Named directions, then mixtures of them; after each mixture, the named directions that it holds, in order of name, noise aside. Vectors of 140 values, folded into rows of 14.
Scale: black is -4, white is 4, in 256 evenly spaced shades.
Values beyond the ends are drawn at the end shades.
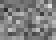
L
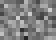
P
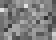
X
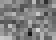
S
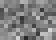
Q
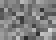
Q.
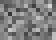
L, X.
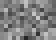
Q, X.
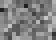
X.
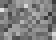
X.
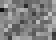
X.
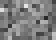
X.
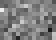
Q, X.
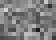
L, S.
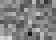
S.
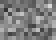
L.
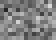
L.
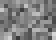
S, X.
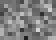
L, P.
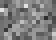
X.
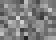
P.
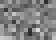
L, S.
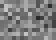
L, P.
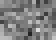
P, S.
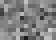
P, Q.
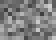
L, P.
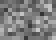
L, P.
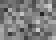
L, P.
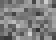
S.
